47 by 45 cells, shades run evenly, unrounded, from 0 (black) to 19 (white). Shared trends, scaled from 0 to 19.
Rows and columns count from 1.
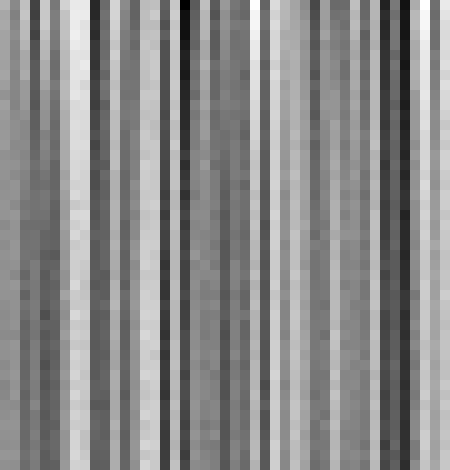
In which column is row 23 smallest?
41
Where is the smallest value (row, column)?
1, 19
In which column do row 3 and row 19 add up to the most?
43
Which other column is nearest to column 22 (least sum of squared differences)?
37
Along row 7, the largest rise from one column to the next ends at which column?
42
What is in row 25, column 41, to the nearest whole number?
3
